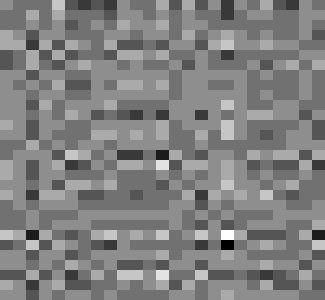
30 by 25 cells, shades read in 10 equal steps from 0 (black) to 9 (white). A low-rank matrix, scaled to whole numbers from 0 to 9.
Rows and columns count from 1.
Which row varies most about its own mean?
24
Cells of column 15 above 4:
20
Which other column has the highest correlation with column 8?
16
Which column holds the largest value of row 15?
3
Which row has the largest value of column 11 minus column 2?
28
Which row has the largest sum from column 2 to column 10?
19
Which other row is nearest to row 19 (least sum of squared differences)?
11
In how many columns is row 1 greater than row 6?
7
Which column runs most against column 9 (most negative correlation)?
5
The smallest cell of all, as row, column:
25, 18
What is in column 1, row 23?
4
